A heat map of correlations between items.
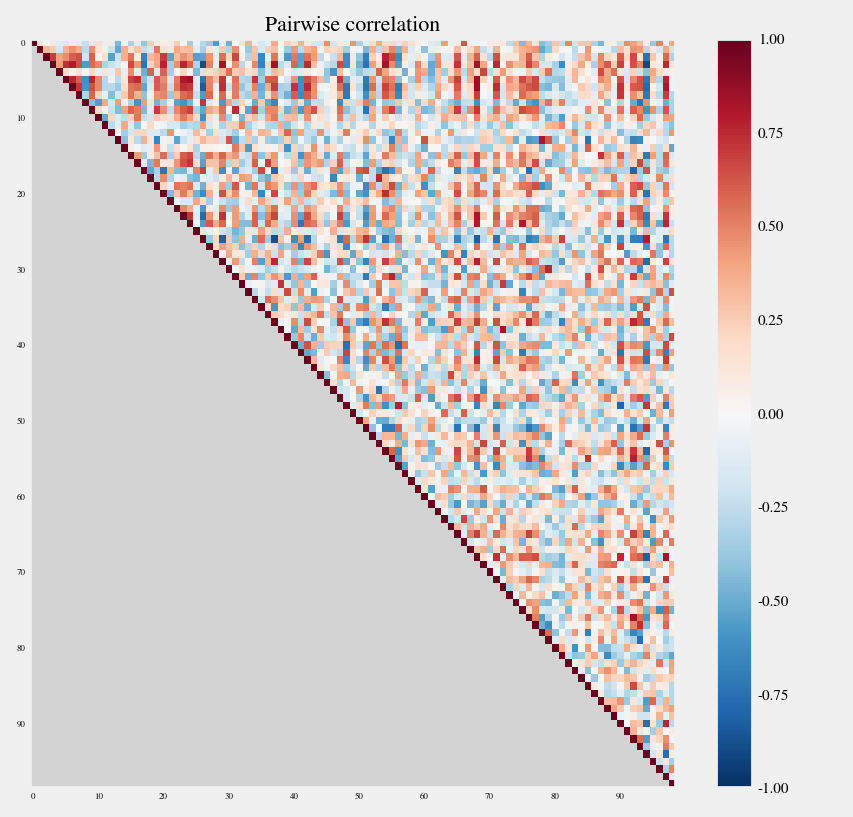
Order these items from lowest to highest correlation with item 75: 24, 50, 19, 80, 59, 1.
80, 59, 50, 1, 19, 24
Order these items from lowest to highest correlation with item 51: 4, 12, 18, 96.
4, 18, 96, 12
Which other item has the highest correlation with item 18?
53
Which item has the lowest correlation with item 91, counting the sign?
28
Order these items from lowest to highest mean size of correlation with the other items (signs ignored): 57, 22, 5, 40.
57, 22, 40, 5
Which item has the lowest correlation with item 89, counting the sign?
46
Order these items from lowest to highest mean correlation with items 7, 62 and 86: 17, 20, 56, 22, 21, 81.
56, 21, 17, 81, 22, 20
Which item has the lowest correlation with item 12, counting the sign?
2
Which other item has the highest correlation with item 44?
64
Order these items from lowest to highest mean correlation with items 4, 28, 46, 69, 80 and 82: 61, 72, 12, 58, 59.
61, 58, 12, 59, 72
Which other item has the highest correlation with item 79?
30
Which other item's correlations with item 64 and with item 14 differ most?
83
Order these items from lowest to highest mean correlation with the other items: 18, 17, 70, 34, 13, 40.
17, 13, 70, 18, 40, 34
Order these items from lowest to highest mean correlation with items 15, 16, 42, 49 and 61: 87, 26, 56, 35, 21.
26, 56, 35, 21, 87
